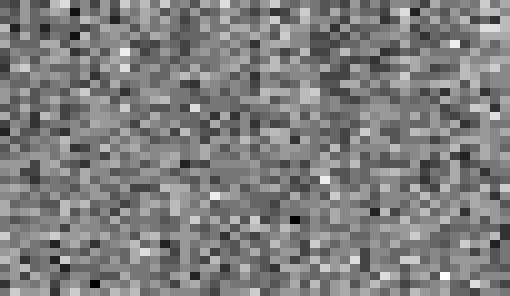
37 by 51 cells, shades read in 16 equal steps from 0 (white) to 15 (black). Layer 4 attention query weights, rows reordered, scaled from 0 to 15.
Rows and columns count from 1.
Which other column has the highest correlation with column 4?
43
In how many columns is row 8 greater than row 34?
21
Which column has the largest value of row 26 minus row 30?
6
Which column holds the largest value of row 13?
36
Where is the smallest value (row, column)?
35, 45
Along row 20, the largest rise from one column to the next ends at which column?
46
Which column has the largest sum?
4
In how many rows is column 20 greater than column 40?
18
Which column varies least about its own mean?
25
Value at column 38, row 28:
8
